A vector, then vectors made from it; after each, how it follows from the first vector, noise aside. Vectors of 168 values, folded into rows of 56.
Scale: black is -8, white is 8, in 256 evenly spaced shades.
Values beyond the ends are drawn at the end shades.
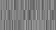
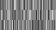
negated, scaled up.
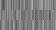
wrapped around.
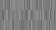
reversed, shrunk.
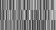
negated, scaled up.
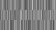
wrapped around.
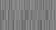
reversed, shrunk.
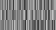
negated, scaled up.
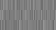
wrapped around, negated, shrunk.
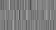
reversed, negated, partly zeroed.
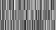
negated, scaled up.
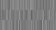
reversed, shrunk.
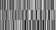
negated, scaled up.
